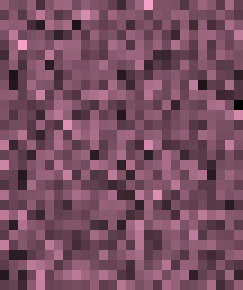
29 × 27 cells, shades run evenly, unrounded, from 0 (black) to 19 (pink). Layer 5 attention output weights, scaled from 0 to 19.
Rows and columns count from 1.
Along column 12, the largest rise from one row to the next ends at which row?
10
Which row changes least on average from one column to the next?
19
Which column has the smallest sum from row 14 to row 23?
24
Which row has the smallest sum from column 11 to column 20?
11
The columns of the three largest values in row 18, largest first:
8, 13, 23
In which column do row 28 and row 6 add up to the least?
1
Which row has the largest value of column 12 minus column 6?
7
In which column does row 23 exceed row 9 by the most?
15
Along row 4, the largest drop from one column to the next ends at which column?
3
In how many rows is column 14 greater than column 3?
14
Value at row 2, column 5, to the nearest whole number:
14
